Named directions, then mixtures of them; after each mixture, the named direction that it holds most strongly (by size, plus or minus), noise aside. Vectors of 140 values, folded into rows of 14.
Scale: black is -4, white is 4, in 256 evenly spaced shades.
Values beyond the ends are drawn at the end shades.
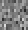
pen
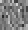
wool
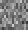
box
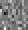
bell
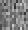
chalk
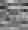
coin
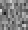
bell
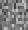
chalk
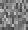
box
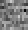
coin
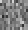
wool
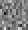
bell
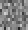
bell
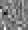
bell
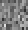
pen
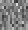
wool
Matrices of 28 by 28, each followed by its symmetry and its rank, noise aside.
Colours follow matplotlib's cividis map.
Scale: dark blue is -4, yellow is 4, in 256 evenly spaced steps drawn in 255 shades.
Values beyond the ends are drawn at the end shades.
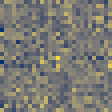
no symmetry, rank eight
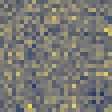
symmetric, rank six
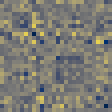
symmetric, rank four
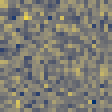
no symmetry, rank six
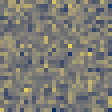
no symmetry, rank eight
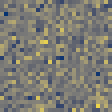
no symmetry, rank eight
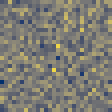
no symmetry, rank eight
